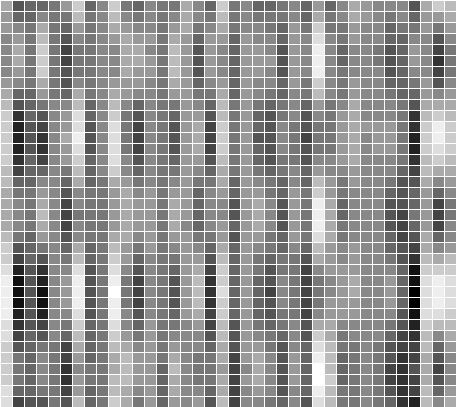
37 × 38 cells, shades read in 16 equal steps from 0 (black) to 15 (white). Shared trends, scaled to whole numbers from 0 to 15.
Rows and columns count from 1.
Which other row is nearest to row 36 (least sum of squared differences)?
32
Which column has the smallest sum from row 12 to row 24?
35
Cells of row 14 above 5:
28
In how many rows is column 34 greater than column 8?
12
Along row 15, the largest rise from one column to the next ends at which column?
36
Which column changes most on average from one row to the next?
37
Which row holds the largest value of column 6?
13
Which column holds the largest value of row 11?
7
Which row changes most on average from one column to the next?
27
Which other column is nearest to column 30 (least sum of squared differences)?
16
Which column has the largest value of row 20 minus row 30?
4
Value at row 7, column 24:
5
